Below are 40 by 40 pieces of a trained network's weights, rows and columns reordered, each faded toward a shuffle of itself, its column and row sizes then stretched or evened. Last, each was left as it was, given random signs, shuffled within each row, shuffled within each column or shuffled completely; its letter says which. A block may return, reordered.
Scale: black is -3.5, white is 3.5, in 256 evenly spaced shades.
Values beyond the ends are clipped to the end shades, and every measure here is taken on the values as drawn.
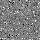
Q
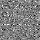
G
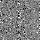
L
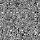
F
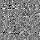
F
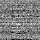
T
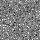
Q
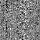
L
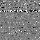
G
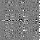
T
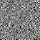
F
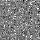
L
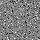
Q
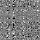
F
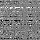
T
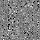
L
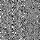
L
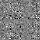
F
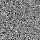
Q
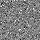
Q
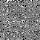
F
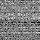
T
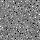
Q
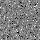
Q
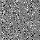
L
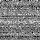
G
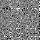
F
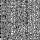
L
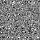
G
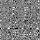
F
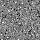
Q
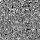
G
